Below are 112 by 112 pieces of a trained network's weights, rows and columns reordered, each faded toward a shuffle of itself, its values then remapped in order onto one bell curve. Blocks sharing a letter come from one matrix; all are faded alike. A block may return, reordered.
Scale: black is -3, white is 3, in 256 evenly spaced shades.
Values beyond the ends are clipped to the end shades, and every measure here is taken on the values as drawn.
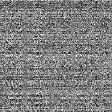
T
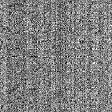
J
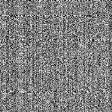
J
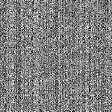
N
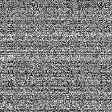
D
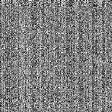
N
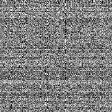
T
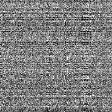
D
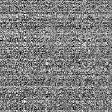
D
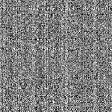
J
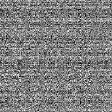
D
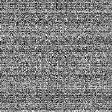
D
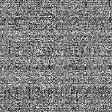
T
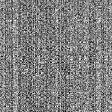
N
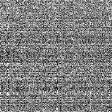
D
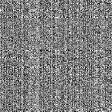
N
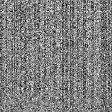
N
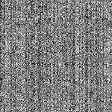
N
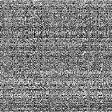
D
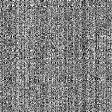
N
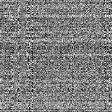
T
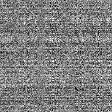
D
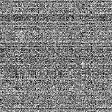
D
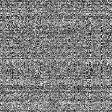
T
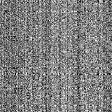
N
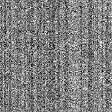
N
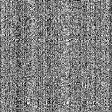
N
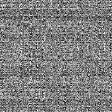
T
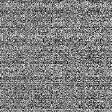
T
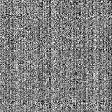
N
